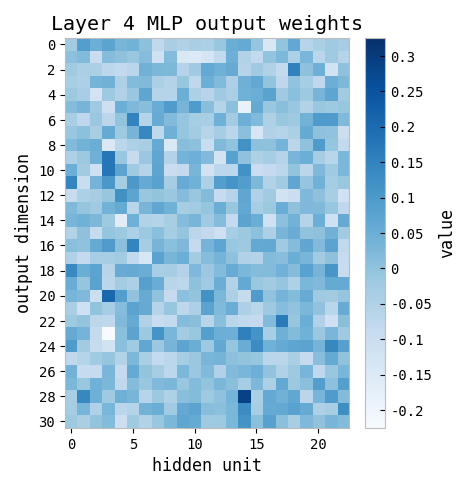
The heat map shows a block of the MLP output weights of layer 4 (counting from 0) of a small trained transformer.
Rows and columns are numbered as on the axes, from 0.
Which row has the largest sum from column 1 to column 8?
16
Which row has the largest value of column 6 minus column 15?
7
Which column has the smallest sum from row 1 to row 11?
11
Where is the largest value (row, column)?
28, 14
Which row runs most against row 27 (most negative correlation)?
12
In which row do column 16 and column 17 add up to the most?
22
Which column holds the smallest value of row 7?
15
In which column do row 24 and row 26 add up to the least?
2
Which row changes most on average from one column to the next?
10
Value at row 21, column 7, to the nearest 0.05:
-0.05
